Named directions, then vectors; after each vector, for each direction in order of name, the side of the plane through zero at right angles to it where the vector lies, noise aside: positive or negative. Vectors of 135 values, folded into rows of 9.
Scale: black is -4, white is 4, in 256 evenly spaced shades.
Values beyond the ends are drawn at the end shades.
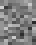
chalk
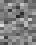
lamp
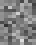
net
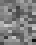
positive, positive, negative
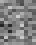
negative, negative, positive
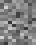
negative, positive, negative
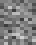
negative, negative, positive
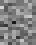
positive, negative, positive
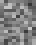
negative, positive, positive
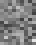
negative, negative, positive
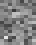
negative, negative, positive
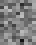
negative, negative, negative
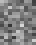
negative, negative, positive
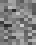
negative, negative, positive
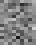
positive, negative, negative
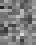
negative, negative, negative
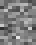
negative, positive, positive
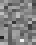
positive, negative, positive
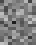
positive, negative, positive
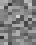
positive, negative, positive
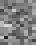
positive, positive, negative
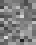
negative, negative, negative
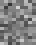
positive, negative, positive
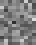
positive, negative, positive
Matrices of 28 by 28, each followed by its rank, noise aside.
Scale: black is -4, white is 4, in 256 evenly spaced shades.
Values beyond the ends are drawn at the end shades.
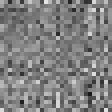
three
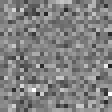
six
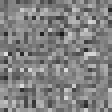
six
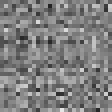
four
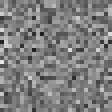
eight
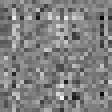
four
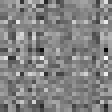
three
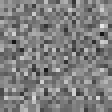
eight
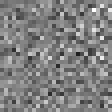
eight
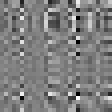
two
